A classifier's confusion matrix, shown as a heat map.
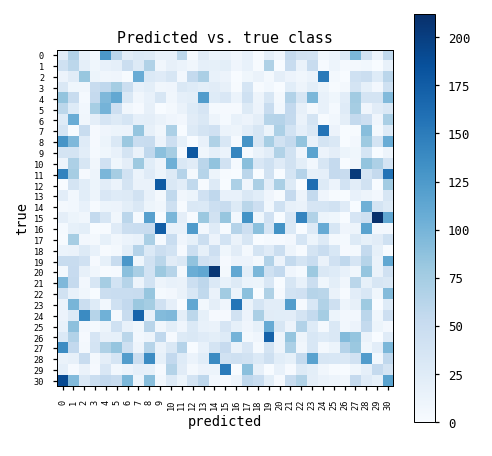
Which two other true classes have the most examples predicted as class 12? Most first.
9, 16
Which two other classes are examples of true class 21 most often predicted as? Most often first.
0, 4
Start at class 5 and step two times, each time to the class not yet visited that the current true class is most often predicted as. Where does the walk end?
13
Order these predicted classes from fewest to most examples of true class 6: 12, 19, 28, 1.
12, 28, 19, 1
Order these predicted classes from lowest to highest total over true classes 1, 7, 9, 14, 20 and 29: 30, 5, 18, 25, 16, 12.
5, 25, 30, 18, 16, 12
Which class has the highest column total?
30
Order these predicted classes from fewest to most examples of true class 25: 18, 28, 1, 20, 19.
18, 20, 28, 1, 19
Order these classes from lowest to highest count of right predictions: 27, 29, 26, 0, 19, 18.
0, 18, 29, 19, 27, 26
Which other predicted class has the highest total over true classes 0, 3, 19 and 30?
6
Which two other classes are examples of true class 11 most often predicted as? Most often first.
27, 30
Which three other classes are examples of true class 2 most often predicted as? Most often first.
24, 7, 13
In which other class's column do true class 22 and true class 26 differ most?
19
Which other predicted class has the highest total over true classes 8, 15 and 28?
17
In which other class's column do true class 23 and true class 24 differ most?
16
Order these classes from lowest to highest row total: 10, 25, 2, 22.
25, 2, 22, 10
